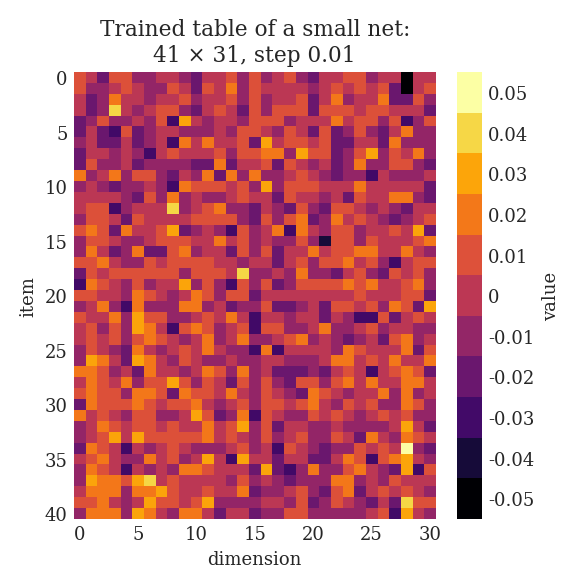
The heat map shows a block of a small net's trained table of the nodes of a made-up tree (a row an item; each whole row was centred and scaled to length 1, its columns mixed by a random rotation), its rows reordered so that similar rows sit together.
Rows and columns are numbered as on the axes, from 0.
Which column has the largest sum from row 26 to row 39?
28
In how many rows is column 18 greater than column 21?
15
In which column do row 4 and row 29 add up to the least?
8
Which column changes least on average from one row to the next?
1
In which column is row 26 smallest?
4
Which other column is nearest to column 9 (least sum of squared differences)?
16
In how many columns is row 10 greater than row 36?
13
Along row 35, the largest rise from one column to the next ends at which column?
14
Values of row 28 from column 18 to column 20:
-0.02 0.01 0.01
